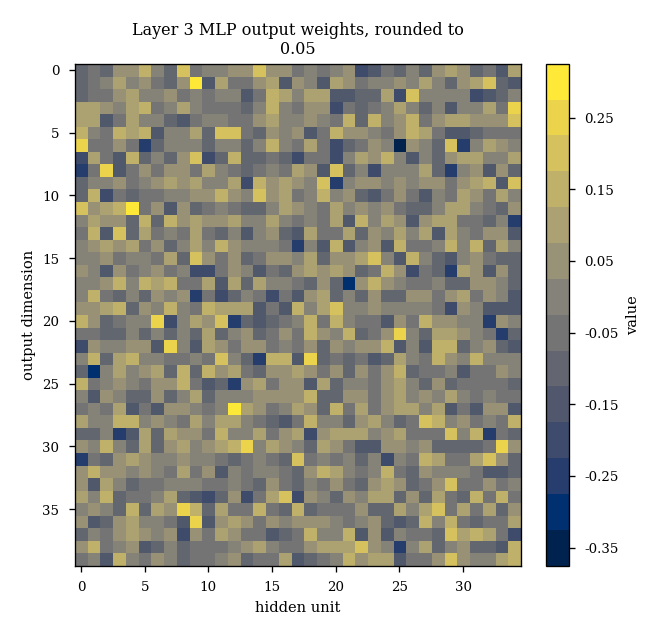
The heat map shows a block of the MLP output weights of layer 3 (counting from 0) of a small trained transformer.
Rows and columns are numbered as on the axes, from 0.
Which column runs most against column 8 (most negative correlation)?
23
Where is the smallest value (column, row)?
25, 6
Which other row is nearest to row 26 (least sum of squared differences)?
33
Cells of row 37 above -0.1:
27
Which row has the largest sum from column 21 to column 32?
4
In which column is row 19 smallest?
29
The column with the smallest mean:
13
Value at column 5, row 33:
-0.05
